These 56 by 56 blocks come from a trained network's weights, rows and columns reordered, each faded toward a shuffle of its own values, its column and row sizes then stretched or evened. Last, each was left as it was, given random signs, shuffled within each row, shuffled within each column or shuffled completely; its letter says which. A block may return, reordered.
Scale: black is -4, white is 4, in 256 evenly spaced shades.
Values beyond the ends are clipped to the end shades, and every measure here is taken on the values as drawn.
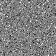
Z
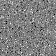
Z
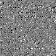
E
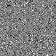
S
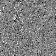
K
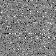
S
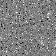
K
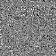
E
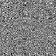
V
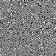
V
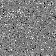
S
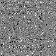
E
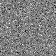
Z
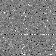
S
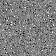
Z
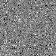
E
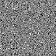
V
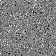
Z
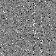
K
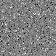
Z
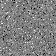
Z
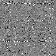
E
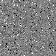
K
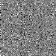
E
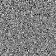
S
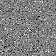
S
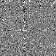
E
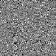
V
